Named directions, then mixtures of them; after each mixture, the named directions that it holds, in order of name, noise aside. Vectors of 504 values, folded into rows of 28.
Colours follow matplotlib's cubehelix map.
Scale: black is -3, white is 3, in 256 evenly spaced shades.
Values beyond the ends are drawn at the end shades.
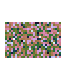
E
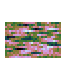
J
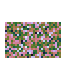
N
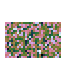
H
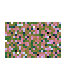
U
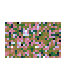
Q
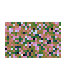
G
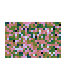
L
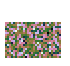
E, L, U.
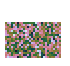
G, H, Q.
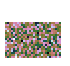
E.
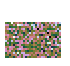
J, U.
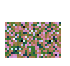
E, G, N.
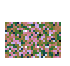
N, Q.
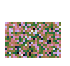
G.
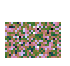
G, Q, U.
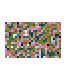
H, Q.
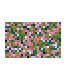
N.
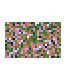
E.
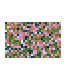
N.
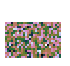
H.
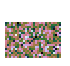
G, L, Q.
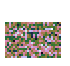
H, J, L.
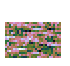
H, J.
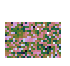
E, J, U.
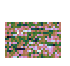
H, J.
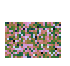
L.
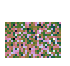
E, G, L.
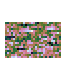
E, J.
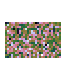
E, H, L.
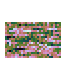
H, J.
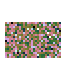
U.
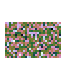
H, L.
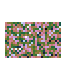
G, N.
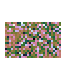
G.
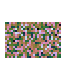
H, L, U.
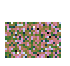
U.
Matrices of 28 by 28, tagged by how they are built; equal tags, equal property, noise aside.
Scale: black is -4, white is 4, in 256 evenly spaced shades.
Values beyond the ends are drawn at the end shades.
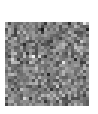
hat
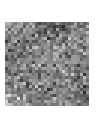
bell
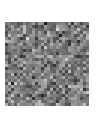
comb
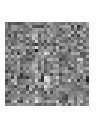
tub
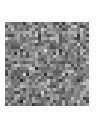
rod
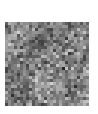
bell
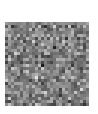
rod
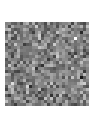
hat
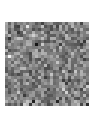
hat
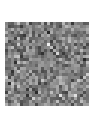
hat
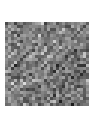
comb
